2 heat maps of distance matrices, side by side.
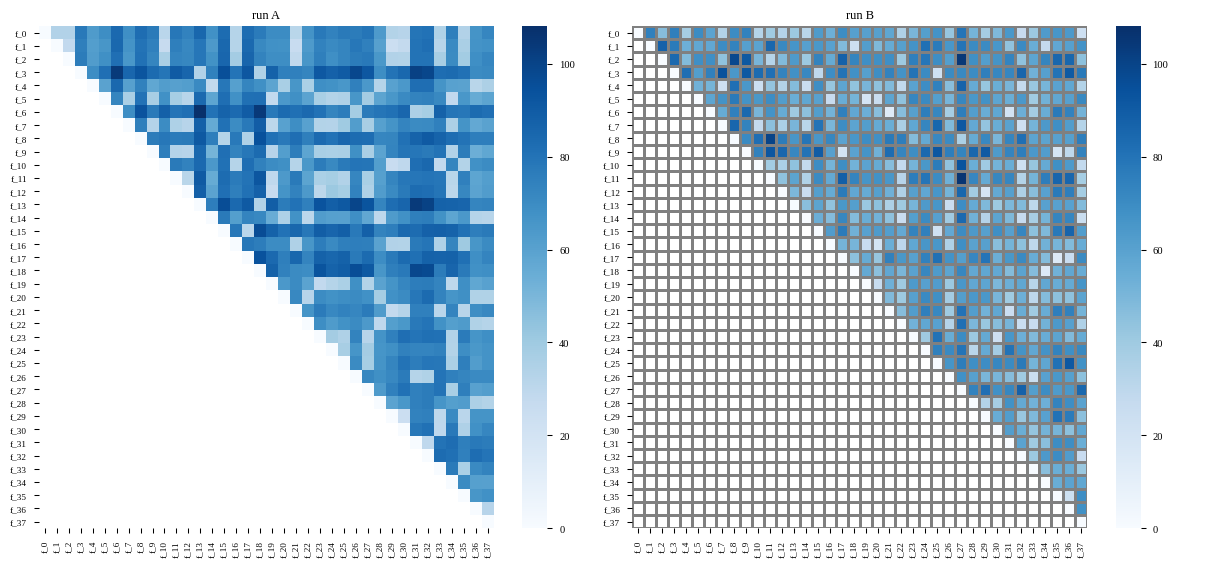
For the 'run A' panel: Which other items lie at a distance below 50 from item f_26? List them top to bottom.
f_6, f_31, f_32
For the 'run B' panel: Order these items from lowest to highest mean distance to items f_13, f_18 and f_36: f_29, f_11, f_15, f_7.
f_7, f_29, f_15, f_11
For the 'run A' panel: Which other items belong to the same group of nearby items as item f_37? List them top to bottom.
f_4, f_14, f_20, f_22, f_28, f_36
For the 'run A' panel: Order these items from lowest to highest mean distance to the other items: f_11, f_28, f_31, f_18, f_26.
f_28, f_11, f_26, f_31, f_18
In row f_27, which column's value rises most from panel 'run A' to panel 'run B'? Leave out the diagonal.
f_11
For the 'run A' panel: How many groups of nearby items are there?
6
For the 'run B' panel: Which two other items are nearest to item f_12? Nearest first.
f_29, f_14
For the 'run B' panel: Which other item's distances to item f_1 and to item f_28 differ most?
f_24
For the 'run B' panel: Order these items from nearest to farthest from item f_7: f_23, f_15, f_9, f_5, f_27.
f_23, f_5, f_9, f_15, f_27
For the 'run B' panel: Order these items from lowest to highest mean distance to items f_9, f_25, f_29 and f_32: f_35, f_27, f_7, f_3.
f_7, f_35, f_3, f_27
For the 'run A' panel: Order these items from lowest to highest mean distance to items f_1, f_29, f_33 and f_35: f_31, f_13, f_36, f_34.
f_36, f_34, f_31, f_13
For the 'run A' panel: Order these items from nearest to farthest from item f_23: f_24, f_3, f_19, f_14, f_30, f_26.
f_19, f_24, f_14, f_26, f_30, f_3
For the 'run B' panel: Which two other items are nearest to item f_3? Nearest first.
f_25, f_15
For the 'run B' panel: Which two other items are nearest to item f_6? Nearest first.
f_21, f_31
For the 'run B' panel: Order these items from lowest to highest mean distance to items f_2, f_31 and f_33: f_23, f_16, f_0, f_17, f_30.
f_16, f_0, f_30, f_23, f_17
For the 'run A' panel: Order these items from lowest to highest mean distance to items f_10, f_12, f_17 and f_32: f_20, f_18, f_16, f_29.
f_29, f_16, f_20, f_18
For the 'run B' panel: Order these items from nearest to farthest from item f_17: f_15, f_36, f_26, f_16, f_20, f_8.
f_36, f_20, f_16, f_8, f_26, f_15
